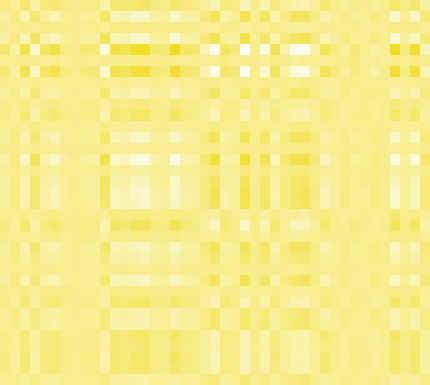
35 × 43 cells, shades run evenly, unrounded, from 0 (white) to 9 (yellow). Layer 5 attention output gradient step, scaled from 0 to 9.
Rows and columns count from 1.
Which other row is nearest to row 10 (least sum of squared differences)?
20
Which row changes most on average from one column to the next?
5
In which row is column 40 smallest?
15
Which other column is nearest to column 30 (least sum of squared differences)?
27
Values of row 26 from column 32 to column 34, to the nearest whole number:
5 3 4
